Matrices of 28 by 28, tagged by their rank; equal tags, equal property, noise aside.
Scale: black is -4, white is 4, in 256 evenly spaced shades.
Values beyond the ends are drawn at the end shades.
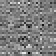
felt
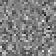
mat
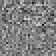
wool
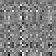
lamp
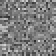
wool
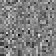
wool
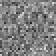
wool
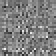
felt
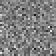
mat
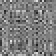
lamp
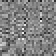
felt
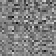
felt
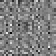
felt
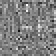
mat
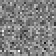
wool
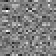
felt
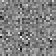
mat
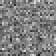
wool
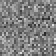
mat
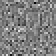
wool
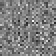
mat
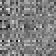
lamp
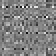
lamp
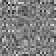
felt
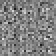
wool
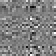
lamp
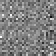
felt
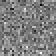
wool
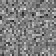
wool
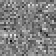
wool
